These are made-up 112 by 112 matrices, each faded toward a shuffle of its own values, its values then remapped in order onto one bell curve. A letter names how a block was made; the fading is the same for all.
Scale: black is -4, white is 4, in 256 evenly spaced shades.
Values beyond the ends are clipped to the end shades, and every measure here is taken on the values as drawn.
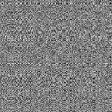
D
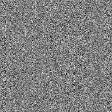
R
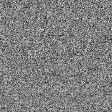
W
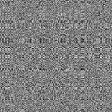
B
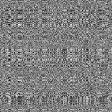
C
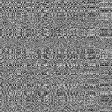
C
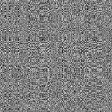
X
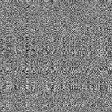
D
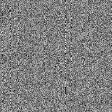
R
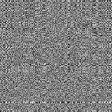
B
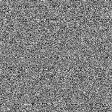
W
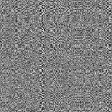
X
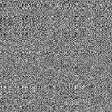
D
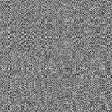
B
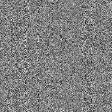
R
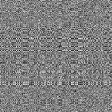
C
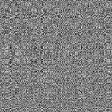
B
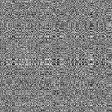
C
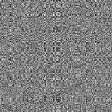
X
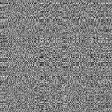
B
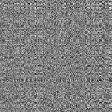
B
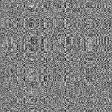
X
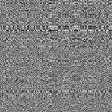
C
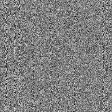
R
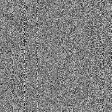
R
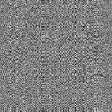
X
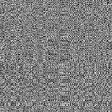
B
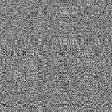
D
